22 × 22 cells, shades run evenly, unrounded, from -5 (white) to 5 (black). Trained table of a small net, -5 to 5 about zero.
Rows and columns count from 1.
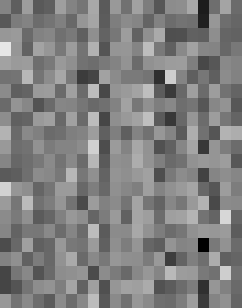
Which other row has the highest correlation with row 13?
21
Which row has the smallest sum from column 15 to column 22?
20
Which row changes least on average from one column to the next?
5
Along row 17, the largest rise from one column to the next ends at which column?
10
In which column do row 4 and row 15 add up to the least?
1
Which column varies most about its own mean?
19
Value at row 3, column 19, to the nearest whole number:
1
